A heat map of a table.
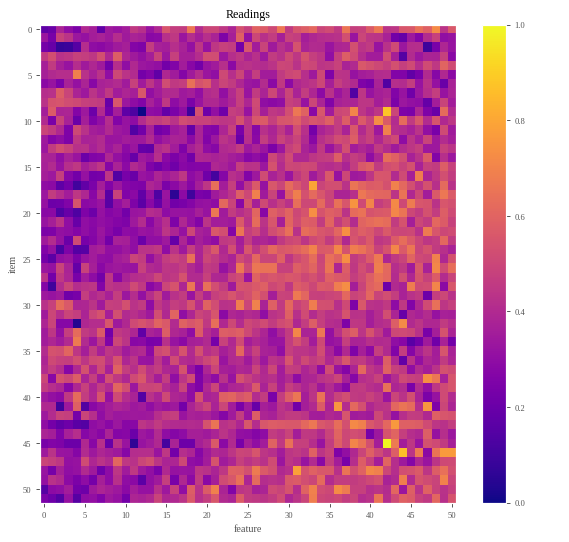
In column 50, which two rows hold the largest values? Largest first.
46, 26
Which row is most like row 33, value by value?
40
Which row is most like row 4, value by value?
15
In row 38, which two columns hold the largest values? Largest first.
47, 48
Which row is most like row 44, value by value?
14
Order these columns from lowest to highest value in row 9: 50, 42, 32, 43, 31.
50, 43, 32, 31, 42
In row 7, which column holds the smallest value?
38
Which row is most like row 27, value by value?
10
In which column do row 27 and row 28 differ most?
42
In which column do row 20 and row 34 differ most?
4
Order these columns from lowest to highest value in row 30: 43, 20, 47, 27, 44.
43, 27, 44, 47, 20
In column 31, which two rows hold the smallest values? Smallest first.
41, 38
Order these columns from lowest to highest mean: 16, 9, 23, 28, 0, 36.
0, 16, 9, 23, 28, 36
